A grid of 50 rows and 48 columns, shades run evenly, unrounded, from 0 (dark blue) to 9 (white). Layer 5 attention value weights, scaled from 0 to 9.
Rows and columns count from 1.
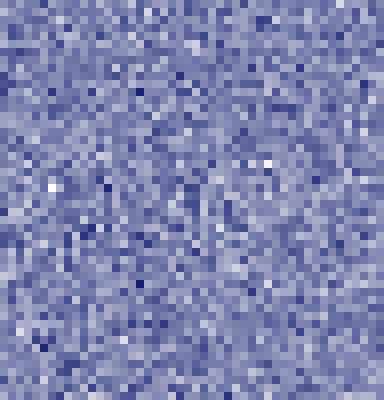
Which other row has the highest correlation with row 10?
34
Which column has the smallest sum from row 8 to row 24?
9
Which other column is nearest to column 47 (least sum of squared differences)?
48
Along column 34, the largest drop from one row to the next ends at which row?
22
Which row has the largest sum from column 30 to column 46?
25
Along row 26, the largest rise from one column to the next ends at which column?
26
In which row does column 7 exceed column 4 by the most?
24
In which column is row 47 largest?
32
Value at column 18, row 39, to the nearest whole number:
4
